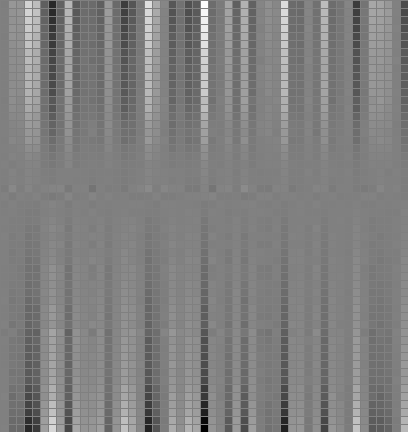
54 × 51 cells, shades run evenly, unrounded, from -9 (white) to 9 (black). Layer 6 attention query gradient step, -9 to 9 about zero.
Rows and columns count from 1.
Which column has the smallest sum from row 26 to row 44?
7
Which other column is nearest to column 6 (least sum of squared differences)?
13
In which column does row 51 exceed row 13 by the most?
26
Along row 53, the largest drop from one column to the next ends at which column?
27
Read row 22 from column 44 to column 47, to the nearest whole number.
0 0 0 0
